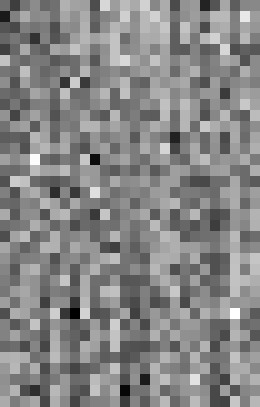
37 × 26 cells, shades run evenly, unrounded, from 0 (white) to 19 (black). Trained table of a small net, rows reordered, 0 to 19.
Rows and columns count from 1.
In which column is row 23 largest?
12
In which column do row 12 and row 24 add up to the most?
6
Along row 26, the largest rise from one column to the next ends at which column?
8
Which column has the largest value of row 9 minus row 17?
2
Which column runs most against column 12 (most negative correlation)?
5
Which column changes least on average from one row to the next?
14
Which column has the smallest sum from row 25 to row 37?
24
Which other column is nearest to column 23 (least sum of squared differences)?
9
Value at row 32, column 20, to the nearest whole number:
10
